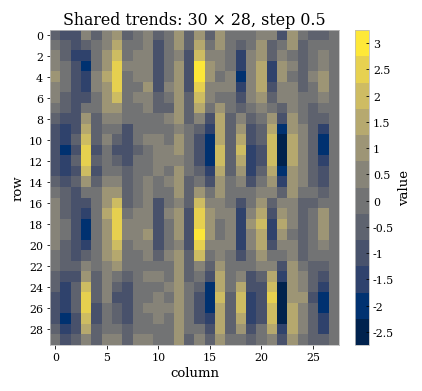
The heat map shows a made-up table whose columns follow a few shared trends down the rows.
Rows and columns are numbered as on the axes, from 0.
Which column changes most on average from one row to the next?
3
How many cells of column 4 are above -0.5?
15
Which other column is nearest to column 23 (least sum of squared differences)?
16
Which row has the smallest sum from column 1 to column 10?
11
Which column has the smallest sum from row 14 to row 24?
2
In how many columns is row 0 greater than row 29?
4
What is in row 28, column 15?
-1
